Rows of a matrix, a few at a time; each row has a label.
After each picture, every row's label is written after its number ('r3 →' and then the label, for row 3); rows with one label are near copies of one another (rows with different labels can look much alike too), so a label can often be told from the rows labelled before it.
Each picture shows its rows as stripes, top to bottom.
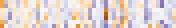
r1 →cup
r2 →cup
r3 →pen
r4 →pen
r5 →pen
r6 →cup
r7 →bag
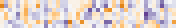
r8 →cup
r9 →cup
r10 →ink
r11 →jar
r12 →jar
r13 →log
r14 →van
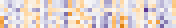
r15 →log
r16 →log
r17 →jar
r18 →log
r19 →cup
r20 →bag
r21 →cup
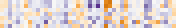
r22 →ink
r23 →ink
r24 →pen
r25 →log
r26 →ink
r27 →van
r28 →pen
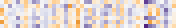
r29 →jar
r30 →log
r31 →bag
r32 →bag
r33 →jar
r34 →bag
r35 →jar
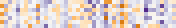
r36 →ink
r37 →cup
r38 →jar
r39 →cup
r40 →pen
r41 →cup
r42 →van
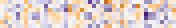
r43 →ink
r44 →van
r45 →log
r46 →jar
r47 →jar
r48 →cup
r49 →ink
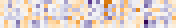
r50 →ink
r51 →pen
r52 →van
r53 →pen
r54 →log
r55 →jar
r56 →jar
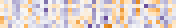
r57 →van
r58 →jar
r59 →van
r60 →van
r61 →cup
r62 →bag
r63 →ink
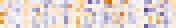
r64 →ink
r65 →log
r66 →jar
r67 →cup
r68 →bag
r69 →bag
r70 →jar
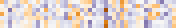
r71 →cup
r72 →van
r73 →pen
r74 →bag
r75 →log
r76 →pen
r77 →pen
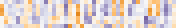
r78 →van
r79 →bag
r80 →bag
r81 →bag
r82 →jar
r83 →jar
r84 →log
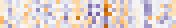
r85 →pen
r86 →ink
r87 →pen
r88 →ink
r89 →bag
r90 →cup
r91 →pen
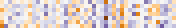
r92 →pen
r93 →van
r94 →bag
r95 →van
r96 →pen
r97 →bag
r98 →cup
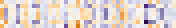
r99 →bag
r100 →jar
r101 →cup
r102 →cup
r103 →cup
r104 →jar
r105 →bag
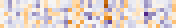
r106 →pen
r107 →pen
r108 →log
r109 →jar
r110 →ink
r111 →log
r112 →bag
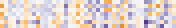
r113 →ink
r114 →bag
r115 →ink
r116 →bag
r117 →cup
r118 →jar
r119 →cup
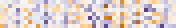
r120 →van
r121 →pen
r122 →jar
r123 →van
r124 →ink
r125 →van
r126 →cup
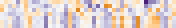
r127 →jar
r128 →ink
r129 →bag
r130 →log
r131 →van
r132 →van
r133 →van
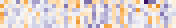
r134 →jar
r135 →bag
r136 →van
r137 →cup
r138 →bag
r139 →bag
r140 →ink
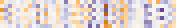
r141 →bag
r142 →pen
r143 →cup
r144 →pen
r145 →cup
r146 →pen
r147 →ink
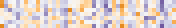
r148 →cup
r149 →cup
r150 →log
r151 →van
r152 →jar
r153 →log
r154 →cup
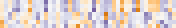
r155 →van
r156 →van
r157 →van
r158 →pen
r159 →pen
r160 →cup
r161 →bag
